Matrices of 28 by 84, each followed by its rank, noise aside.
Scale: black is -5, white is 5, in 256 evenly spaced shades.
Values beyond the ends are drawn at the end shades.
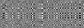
one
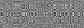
two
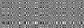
one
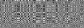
two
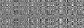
two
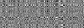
two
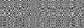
three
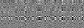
two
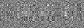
four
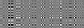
one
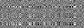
two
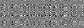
three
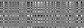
one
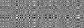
one
